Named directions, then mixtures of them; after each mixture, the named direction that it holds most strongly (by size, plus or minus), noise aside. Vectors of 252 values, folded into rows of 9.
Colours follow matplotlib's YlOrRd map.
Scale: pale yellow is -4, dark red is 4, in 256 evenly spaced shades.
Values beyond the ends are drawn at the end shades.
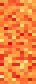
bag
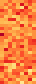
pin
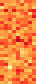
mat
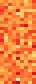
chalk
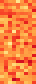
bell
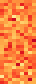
pin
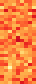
mat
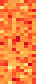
mat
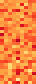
chalk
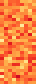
bag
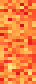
pin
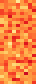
bell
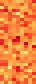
mat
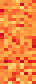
pin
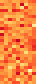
pin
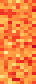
bell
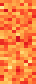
mat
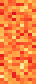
bag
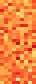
chalk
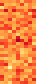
mat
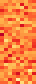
pin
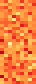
bag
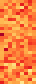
pin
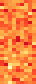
mat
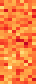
mat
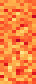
mat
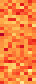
pin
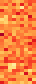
pin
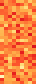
bag
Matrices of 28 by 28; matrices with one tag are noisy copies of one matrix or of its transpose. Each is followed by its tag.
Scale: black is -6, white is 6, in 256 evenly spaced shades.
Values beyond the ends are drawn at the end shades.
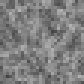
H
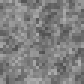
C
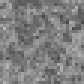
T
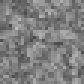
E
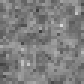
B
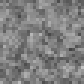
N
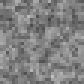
E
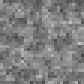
B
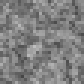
E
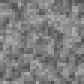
N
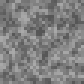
E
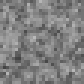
N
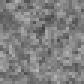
E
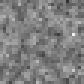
N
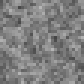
N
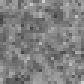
T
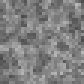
B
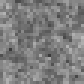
T
